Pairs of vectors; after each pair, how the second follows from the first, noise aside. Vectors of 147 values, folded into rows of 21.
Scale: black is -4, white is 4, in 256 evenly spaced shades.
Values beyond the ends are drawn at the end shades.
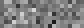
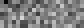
sign-scrambled.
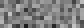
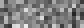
negated.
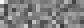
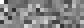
sign-scrambled.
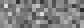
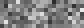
sign-scrambled.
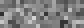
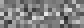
sign-scrambled.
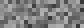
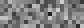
sign-scrambled.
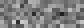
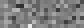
wrapped around, negated, partly zeroed.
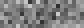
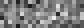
negated.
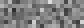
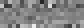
reversed, partly zeroed.
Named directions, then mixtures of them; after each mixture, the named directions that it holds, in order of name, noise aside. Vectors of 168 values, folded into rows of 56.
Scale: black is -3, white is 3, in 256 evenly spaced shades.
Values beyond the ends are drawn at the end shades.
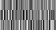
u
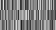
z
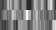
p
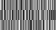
u, z.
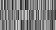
z.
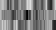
p.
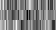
p, z.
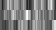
p.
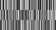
z.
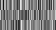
z.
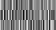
u.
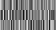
u.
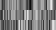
p, u.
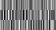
u.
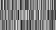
z.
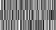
u, z.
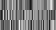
p, u.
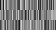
u, z.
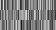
z.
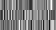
p, u.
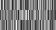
z.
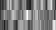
p.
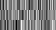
p, z.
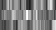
p.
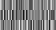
u.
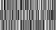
u, z.
